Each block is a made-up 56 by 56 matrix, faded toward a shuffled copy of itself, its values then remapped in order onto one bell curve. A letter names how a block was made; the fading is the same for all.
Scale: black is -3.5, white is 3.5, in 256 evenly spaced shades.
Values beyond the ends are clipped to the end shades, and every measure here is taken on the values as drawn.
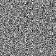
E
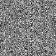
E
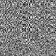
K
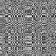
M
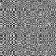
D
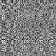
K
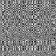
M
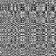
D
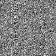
E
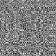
K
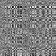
M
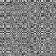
D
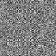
K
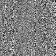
E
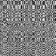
D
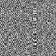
K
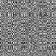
D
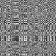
M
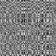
M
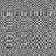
M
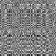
D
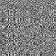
K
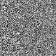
E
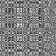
M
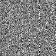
E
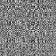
K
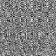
K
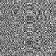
K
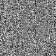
E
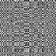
M
